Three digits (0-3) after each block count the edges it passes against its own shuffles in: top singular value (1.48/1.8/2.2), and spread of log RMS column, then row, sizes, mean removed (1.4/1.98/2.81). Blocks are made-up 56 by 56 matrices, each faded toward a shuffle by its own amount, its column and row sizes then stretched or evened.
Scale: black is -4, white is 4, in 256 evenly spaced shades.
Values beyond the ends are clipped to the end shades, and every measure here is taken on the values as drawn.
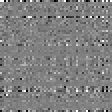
3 1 3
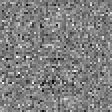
1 1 1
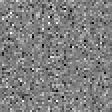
0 2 0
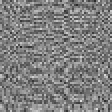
3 1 1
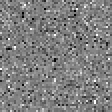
0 1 0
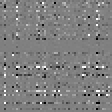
2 2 3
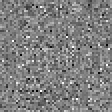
1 1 1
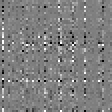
3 3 2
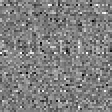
1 0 2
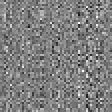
3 3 0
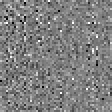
1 2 0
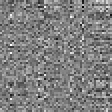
3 2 1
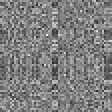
3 2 0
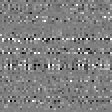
3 0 3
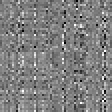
3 3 0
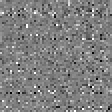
2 1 2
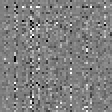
2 3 1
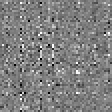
2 2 2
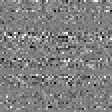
2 0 3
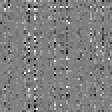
2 3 1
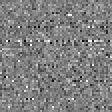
1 0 2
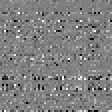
2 1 3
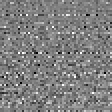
1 0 3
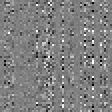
2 3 1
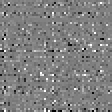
2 1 3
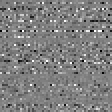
0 0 3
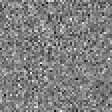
1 0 0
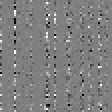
2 3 1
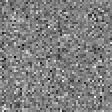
0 1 0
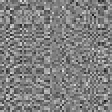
3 2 0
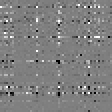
3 2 3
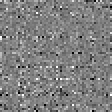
0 2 2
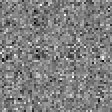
2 0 1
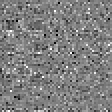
2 0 1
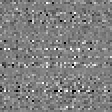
1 1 3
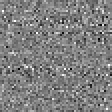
1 0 2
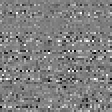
2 1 3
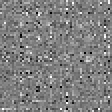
0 2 2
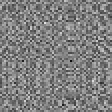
3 1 0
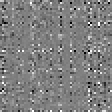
2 3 2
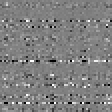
1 1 3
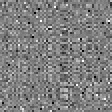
3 0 0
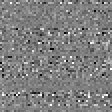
0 0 3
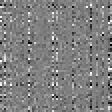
2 3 1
